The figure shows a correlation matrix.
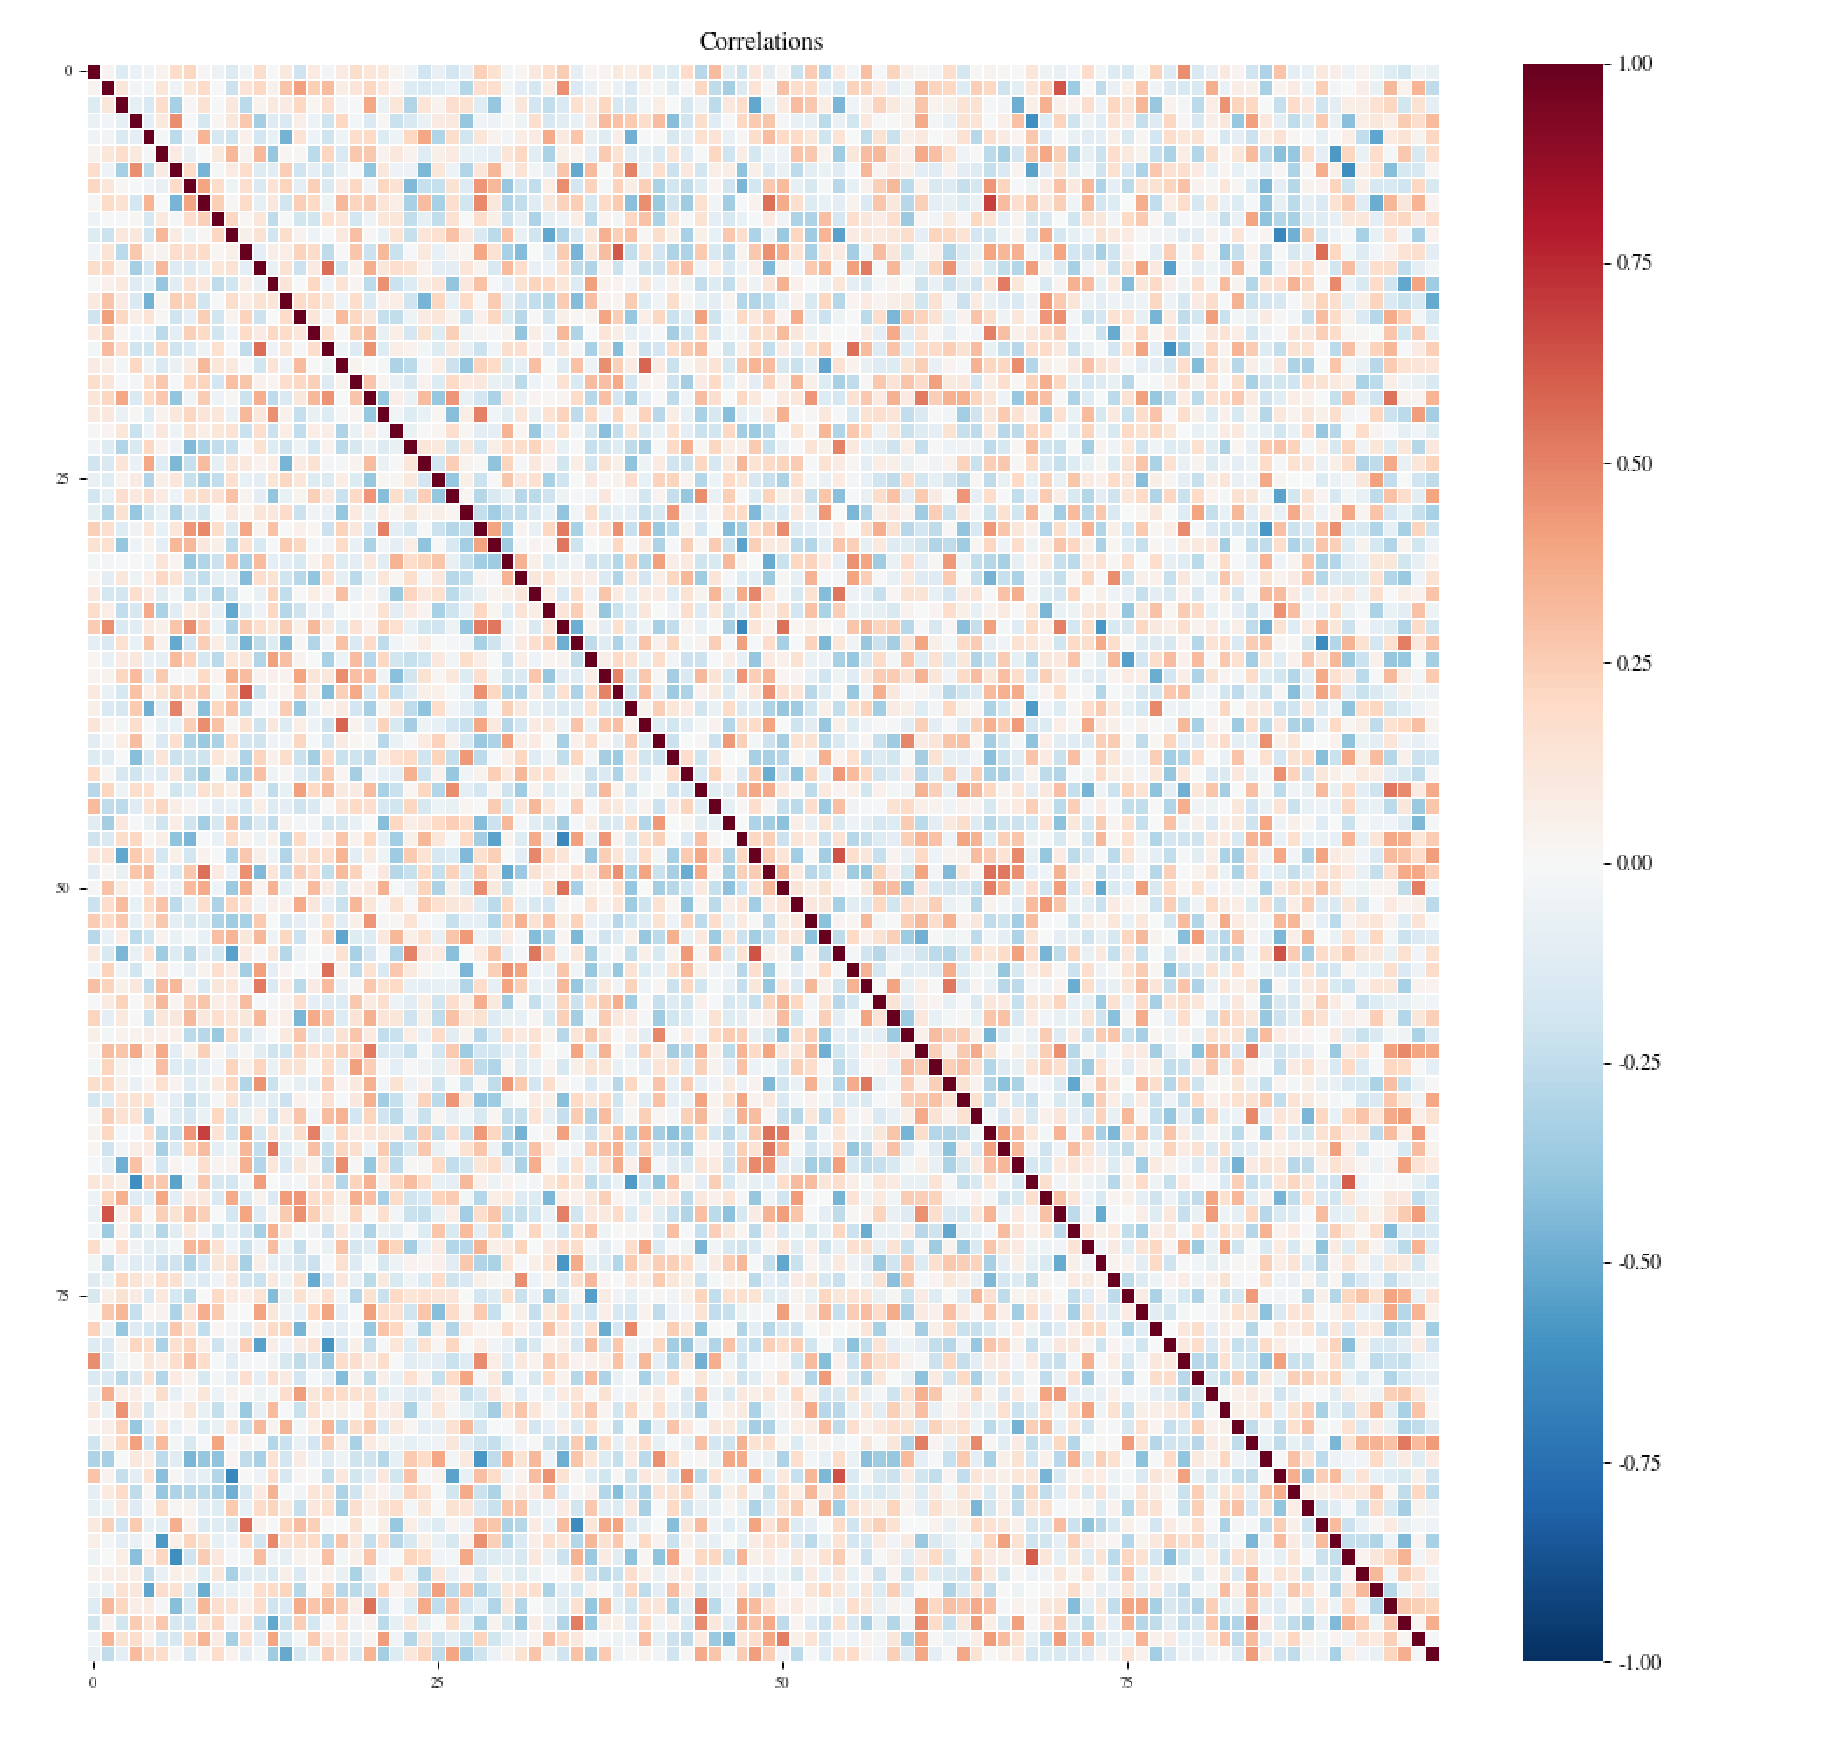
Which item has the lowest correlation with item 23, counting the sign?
7
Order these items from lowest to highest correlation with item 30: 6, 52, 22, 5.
6, 5, 52, 22
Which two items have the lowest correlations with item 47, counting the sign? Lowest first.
34, 29
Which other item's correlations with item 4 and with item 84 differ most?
93
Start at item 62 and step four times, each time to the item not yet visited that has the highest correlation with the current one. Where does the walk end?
55
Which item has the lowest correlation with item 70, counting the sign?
73
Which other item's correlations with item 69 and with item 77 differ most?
15
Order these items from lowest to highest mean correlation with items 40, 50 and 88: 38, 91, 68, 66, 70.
91, 68, 38, 70, 66
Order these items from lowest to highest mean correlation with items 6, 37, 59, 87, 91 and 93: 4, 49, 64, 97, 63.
4, 49, 97, 63, 64
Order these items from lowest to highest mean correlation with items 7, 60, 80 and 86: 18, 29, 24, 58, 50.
24, 18, 58, 29, 50
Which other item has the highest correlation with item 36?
13
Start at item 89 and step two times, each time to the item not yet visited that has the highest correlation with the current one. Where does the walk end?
38
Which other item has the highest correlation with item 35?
95
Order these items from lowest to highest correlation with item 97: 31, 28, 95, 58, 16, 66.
28, 16, 66, 31, 58, 95
